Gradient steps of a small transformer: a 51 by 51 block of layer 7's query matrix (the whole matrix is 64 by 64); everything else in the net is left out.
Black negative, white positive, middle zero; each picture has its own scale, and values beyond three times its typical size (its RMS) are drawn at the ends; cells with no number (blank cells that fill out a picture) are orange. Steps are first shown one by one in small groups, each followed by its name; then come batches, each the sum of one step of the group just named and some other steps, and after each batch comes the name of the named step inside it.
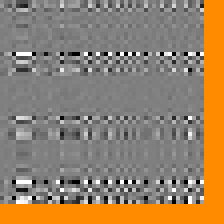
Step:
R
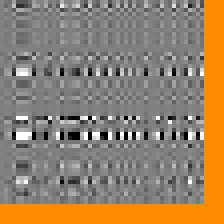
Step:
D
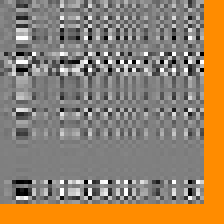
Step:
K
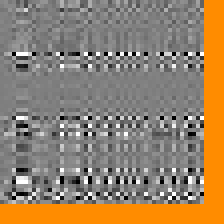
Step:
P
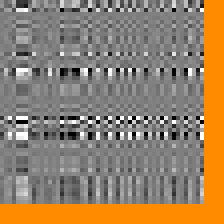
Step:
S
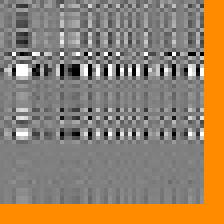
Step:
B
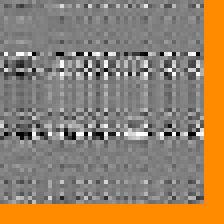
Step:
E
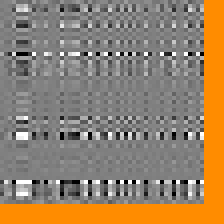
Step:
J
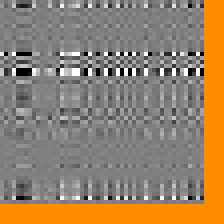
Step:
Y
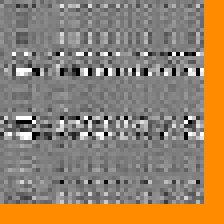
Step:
B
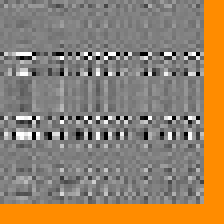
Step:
D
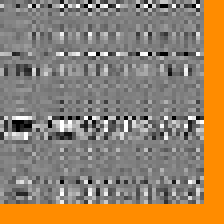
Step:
P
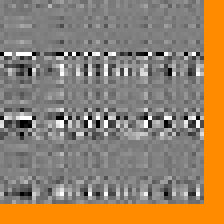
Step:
E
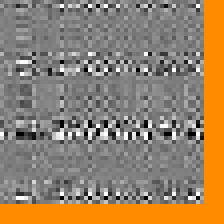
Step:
K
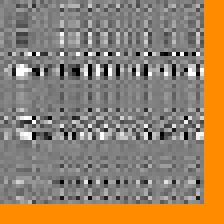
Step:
B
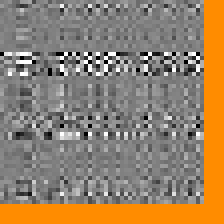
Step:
K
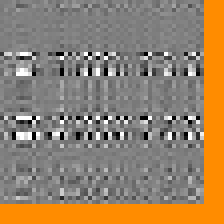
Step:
D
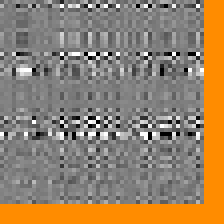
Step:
B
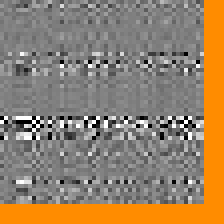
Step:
R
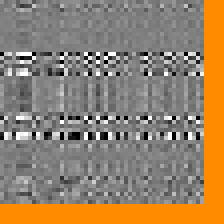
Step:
D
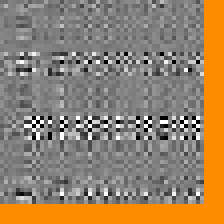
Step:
K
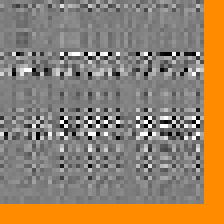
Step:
B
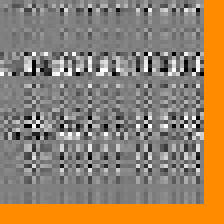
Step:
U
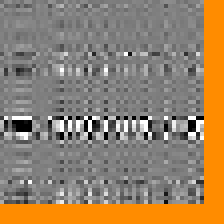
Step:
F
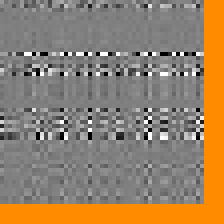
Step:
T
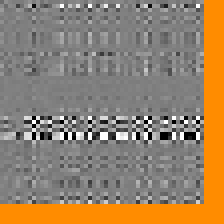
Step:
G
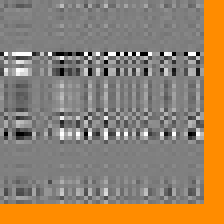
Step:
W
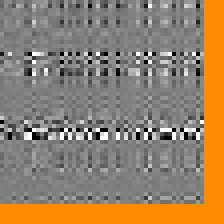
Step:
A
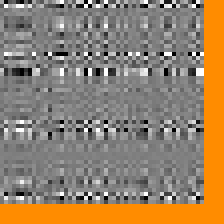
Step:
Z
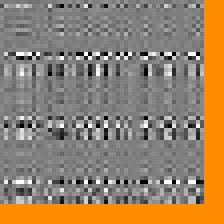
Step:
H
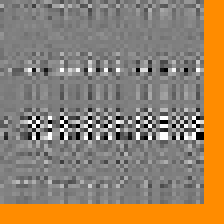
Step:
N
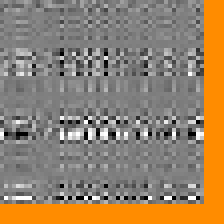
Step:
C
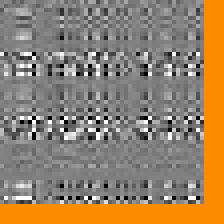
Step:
C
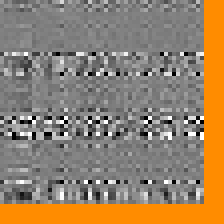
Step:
T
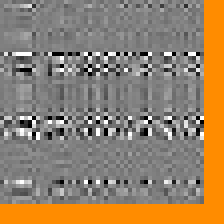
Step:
H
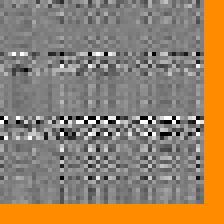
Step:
A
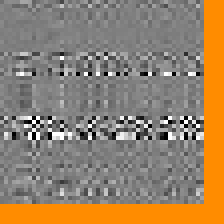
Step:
G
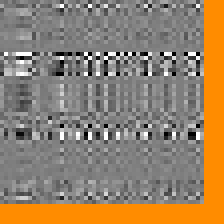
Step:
W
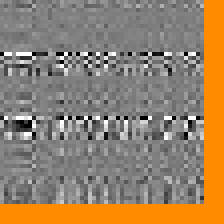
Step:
F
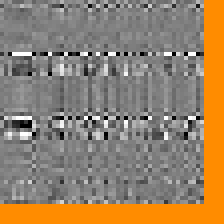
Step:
F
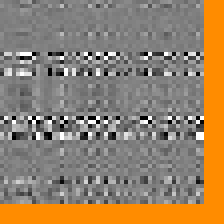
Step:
H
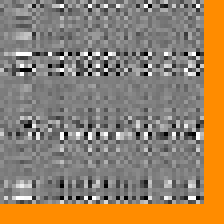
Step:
C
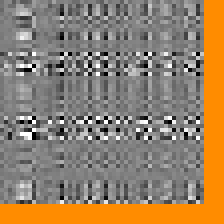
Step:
A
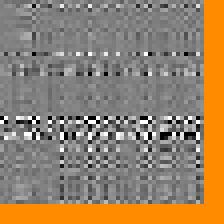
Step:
G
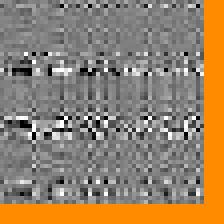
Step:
A
